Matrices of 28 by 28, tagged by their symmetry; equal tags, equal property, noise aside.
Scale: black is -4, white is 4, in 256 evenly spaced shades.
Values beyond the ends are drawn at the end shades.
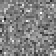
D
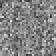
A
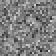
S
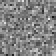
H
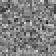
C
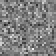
D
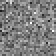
H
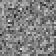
D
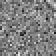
S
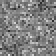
A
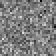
S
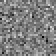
H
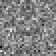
C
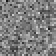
D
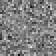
H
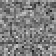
C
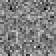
C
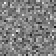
D
